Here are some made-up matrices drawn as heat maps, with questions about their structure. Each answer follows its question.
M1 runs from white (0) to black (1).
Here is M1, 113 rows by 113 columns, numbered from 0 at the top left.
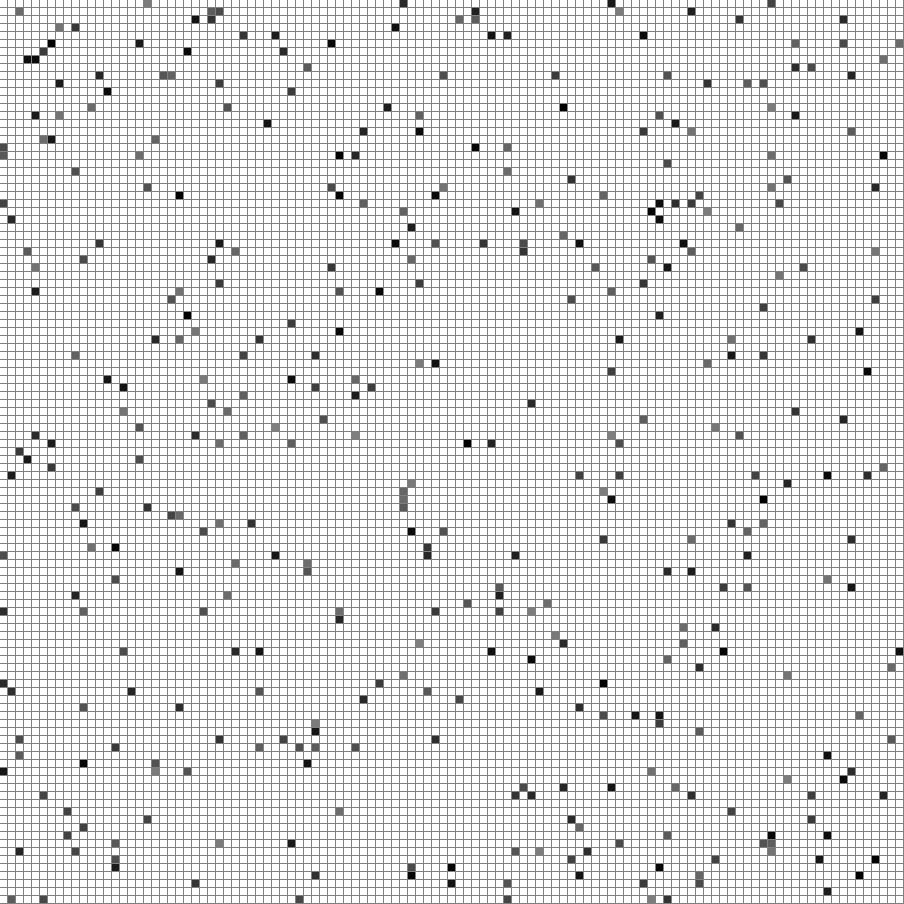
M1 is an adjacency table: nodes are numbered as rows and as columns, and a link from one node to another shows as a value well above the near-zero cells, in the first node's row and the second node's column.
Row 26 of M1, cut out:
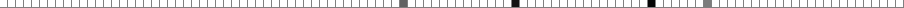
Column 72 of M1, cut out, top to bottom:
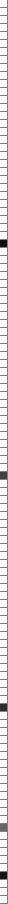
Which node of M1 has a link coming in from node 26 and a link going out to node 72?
node 88
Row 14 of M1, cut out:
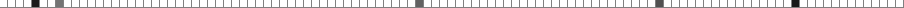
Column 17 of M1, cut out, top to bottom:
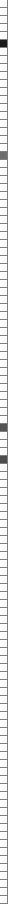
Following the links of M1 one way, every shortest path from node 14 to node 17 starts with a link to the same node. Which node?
node 99
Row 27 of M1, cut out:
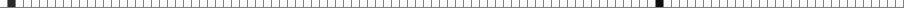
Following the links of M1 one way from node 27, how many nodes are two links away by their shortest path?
7
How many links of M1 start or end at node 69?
7
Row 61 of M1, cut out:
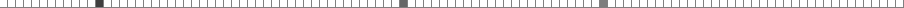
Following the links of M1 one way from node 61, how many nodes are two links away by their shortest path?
4
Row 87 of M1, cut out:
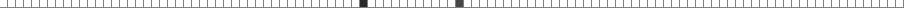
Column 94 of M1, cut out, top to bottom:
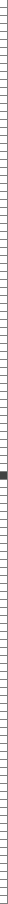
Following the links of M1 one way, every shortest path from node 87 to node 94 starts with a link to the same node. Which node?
node 45
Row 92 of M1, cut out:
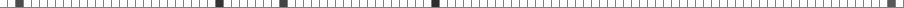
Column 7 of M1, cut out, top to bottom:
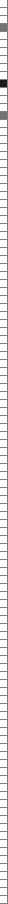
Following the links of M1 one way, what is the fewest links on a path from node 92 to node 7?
4
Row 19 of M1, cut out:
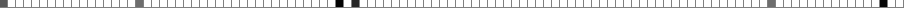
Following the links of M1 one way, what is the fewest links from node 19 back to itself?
2
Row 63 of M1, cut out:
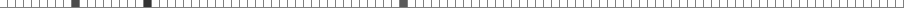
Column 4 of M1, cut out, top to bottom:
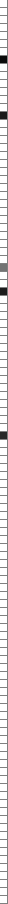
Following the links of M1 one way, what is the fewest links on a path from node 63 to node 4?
4
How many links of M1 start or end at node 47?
6
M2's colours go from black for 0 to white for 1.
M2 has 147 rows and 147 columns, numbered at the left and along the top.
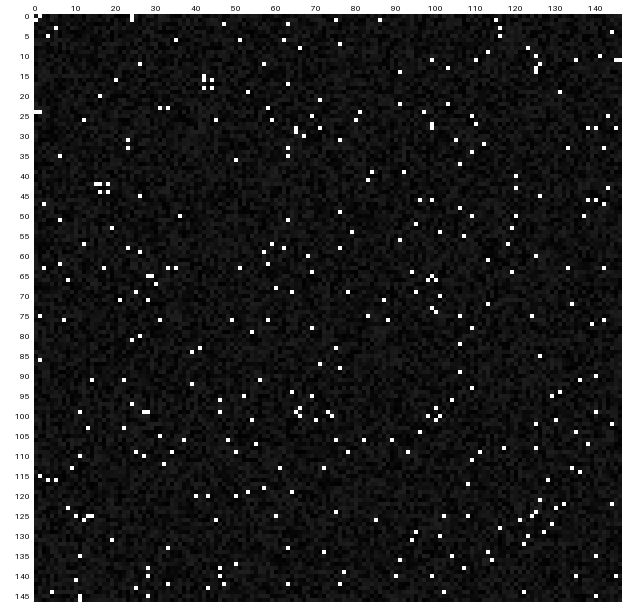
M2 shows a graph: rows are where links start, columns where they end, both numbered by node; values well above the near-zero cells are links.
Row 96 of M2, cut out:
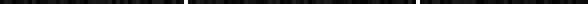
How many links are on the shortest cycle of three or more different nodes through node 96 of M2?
5
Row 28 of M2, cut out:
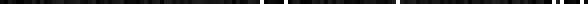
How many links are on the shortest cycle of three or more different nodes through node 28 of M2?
3
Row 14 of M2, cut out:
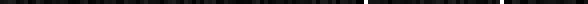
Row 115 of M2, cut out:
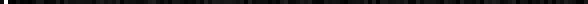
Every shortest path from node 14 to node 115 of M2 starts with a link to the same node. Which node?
node 125
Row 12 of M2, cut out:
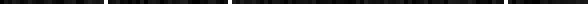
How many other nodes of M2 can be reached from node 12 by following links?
9
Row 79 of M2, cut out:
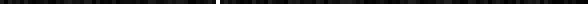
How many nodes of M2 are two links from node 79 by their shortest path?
1
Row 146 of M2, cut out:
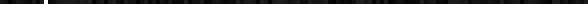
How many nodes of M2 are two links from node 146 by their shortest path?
4
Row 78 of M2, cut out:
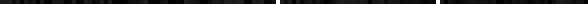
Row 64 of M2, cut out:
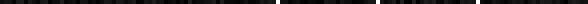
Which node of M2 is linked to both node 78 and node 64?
node 69
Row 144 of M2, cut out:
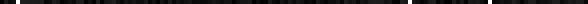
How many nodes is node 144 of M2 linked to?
3
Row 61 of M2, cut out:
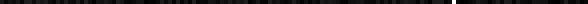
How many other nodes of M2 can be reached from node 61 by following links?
4
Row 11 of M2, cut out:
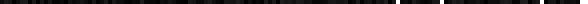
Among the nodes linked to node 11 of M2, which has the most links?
node 99
